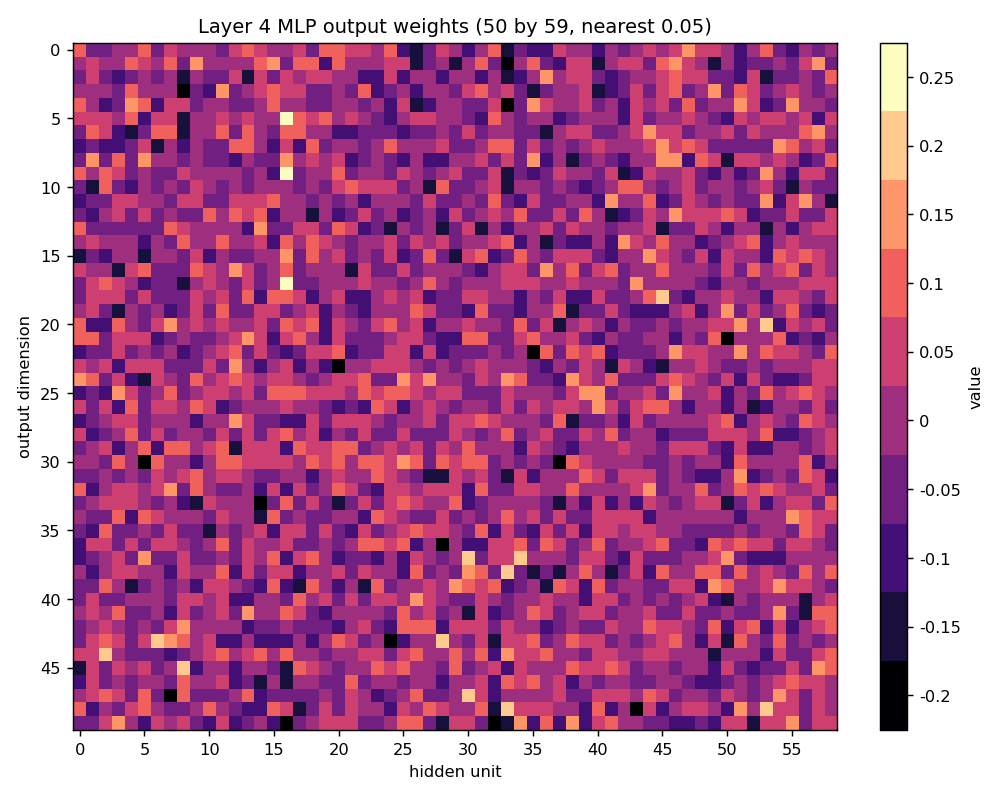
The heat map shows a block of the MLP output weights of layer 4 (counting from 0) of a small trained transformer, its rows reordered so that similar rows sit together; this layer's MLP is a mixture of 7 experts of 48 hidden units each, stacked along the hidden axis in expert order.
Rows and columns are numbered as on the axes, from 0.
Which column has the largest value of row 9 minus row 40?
16
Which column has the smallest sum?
28
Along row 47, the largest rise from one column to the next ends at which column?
8
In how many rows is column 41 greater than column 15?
17
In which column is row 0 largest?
47
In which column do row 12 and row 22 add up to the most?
46
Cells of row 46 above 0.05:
5
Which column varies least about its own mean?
10
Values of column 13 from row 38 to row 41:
0.05 -0.05 -0.1 0.15
